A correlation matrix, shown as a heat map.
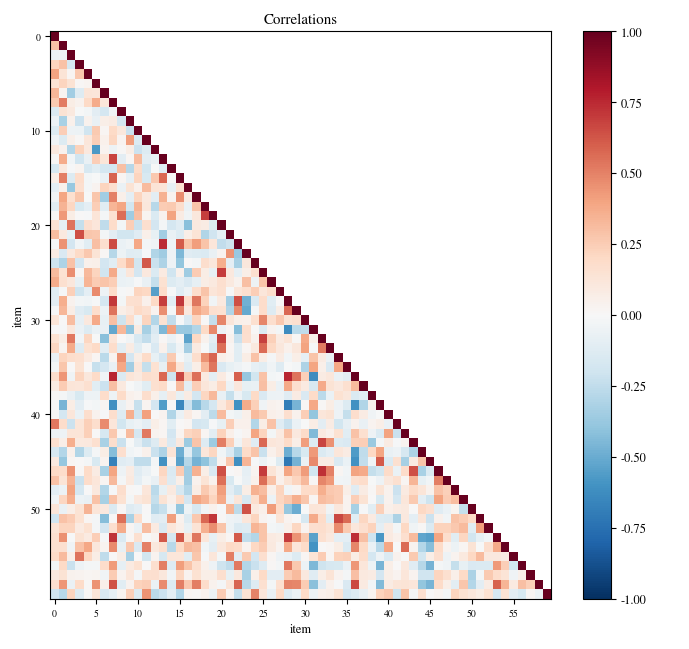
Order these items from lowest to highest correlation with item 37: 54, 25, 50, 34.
50, 34, 54, 25
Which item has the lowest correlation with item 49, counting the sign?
6
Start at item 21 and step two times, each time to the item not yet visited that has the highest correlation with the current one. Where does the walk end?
55
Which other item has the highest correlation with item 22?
13
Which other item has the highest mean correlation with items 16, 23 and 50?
21
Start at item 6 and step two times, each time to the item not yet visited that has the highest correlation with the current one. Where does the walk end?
0
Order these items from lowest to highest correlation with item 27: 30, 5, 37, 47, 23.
37, 47, 23, 30, 5
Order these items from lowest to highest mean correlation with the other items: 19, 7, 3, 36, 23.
23, 3, 19, 36, 7
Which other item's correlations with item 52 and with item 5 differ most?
12
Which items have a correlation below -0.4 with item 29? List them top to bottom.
23, 39, 45, 50
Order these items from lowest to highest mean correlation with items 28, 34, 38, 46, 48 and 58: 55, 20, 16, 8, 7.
16, 55, 8, 20, 7
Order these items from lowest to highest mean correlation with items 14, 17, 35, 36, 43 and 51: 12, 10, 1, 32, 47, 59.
59, 12, 47, 10, 32, 1
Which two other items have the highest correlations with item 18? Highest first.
19, 51
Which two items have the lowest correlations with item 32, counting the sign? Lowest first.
16, 6
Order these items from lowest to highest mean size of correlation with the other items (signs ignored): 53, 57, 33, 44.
57, 33, 44, 53
